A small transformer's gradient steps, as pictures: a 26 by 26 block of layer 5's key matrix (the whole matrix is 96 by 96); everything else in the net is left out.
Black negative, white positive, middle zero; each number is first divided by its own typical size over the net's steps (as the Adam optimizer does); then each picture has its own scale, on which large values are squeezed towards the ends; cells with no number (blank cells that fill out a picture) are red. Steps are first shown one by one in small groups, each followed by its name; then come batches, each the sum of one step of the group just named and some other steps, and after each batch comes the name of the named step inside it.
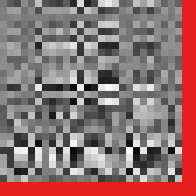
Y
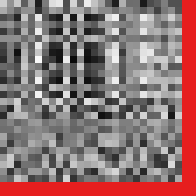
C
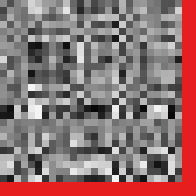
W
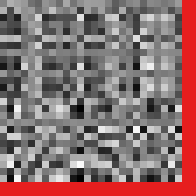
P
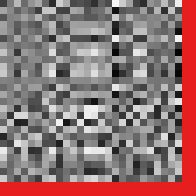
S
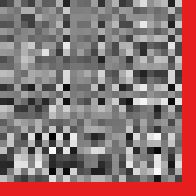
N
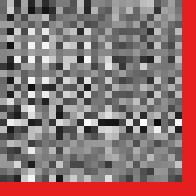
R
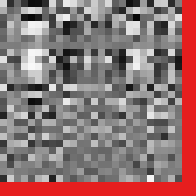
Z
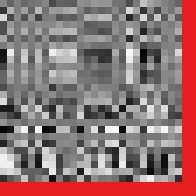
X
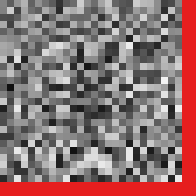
Y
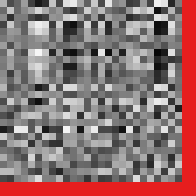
Z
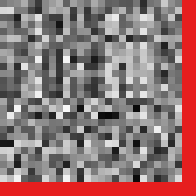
C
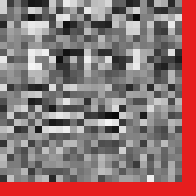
Z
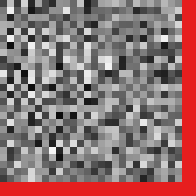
R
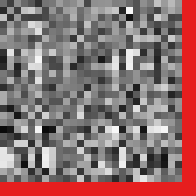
X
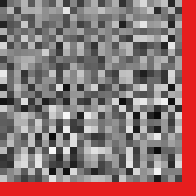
N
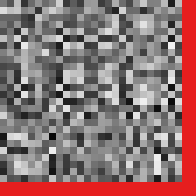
N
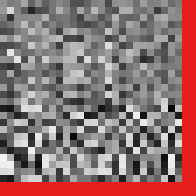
R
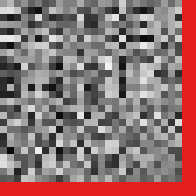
R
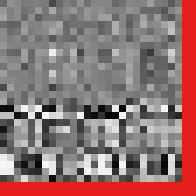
X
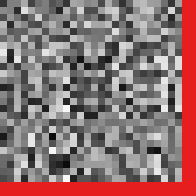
N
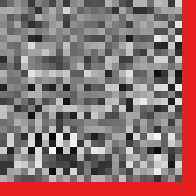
N
